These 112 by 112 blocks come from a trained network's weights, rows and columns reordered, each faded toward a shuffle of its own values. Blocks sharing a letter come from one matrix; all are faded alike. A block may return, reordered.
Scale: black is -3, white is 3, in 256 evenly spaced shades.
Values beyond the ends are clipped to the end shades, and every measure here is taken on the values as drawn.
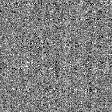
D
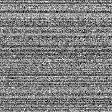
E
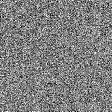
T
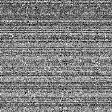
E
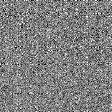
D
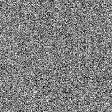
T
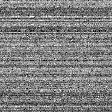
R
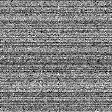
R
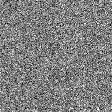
T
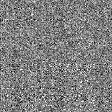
D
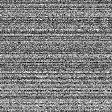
R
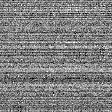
R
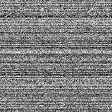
R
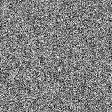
T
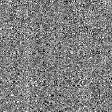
D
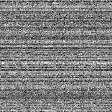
R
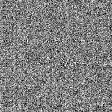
T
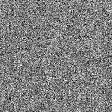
T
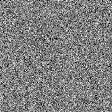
T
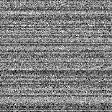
E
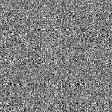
D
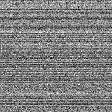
R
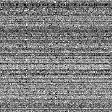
R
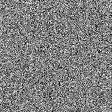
T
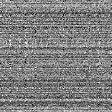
E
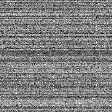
E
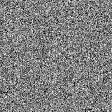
T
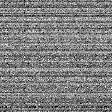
E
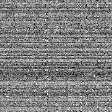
E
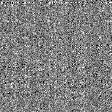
D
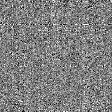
D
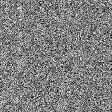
T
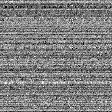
R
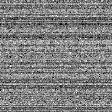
E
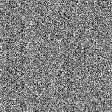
T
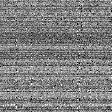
E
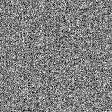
T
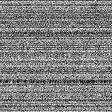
R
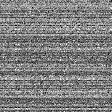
R
